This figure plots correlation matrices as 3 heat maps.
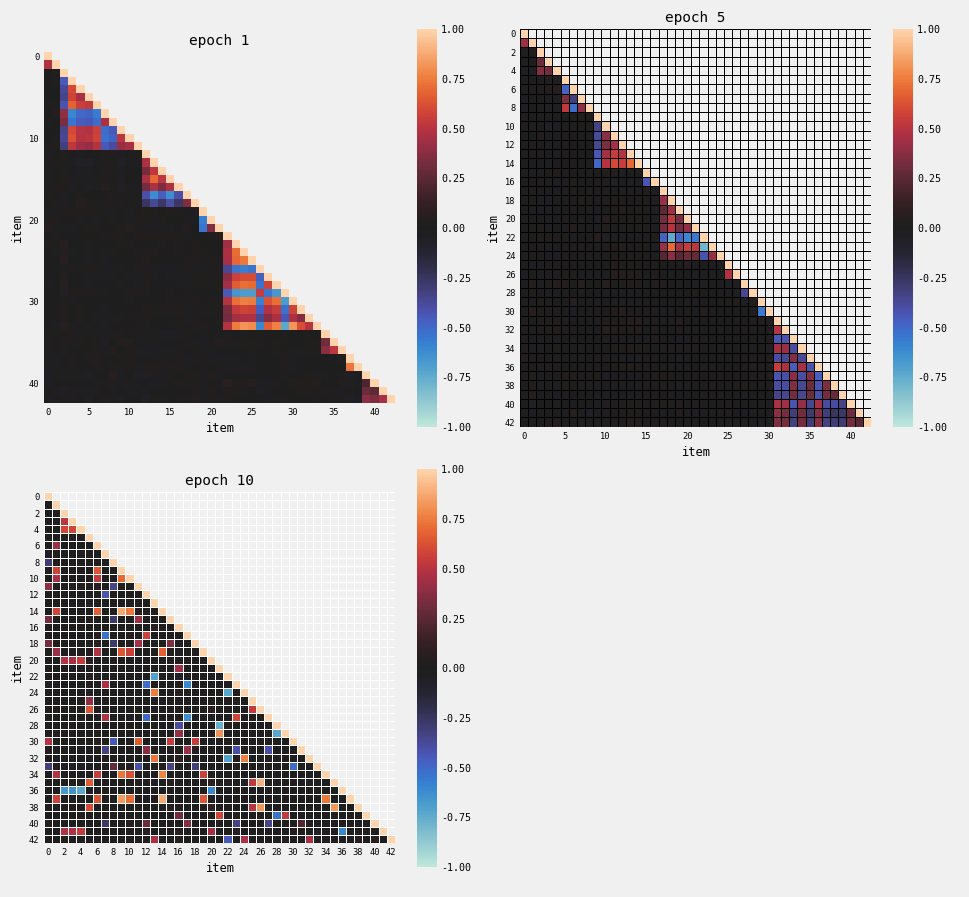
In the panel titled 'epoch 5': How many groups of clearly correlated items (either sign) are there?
10
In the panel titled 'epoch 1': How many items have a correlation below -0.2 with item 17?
5
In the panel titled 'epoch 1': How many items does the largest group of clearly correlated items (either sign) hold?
12
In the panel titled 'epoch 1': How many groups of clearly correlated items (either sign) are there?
8
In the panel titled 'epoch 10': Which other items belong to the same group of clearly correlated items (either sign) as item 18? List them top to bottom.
0, 8, 11, 15, 30, 33
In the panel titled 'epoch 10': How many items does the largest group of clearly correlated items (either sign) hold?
8
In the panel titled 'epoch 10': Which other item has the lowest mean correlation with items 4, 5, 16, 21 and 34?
28
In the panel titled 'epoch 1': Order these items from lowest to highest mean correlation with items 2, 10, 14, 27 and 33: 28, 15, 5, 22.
5, 15, 22, 28
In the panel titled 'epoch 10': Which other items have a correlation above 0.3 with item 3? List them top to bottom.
2, 4, 20, 41
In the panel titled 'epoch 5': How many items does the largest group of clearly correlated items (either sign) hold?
12
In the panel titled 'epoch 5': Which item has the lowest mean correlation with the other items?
22
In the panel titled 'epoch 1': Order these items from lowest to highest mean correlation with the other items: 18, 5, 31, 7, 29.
29, 7, 18, 5, 31
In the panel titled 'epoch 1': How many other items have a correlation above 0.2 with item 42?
3
